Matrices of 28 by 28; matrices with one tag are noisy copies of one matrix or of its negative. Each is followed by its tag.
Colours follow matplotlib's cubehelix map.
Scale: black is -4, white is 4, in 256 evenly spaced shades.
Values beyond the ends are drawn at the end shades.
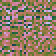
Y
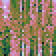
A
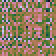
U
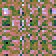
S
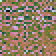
Y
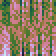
A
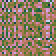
U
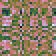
S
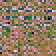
Y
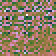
Y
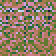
Y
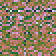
Y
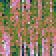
A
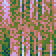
A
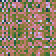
U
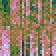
A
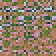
Y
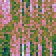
A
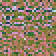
Y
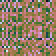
U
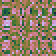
S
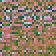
Y
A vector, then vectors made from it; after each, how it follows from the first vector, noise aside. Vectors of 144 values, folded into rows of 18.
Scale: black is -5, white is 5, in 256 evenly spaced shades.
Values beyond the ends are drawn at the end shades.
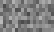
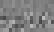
wrapped around, negated, partly zeroed.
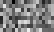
negated, scaled up.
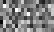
negated, scaled up.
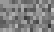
reversed.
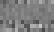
wrapped around, negated, partly zeroed.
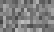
negated.
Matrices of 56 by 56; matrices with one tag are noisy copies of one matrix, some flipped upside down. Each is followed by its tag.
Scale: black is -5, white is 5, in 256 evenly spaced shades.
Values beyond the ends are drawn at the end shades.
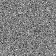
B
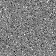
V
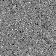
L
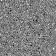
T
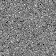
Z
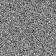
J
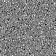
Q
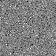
L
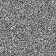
Z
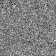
L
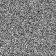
Z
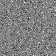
B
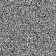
T
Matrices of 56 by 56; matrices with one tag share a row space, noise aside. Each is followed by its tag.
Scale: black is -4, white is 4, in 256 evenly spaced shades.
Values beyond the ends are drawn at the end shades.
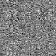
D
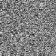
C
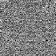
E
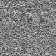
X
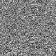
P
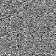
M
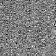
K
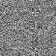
P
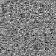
C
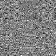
E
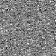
K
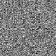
P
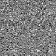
D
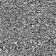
P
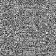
E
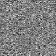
D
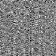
C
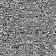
E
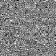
E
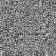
E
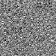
M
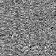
C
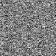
K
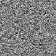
C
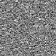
C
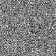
P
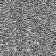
K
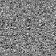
K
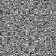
C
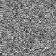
C
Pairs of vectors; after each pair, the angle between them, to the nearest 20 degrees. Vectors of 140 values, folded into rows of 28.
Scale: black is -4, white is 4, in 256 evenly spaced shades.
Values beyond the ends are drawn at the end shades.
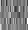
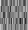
80 degrees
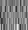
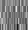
160 degrees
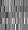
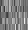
20 degrees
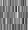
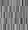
100 degrees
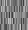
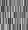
160 degrees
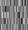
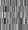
40 degrees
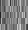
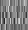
60 degrees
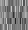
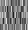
40 degrees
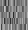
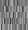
20 degrees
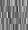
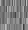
80 degrees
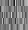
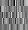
20 degrees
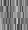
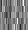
60 degrees
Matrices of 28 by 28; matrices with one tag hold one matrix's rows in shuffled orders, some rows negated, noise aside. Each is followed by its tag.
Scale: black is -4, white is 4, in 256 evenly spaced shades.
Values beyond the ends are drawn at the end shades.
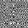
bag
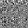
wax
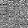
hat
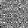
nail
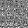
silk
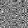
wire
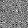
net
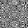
wire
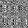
wax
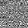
hat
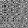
wax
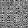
silk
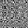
wax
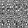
silk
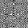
bag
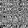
nail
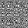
silk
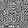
bag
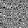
nail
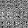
silk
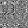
wax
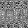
silk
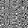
wire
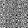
net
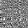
nail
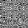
nail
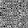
nail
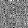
bag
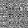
hat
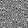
net
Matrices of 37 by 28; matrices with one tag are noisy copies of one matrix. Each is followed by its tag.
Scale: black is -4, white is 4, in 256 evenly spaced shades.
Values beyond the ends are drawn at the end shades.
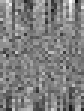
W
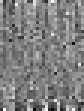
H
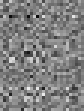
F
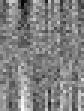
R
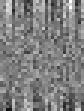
W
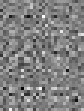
F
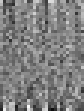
H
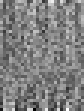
H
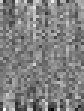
H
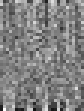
H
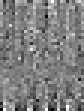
H
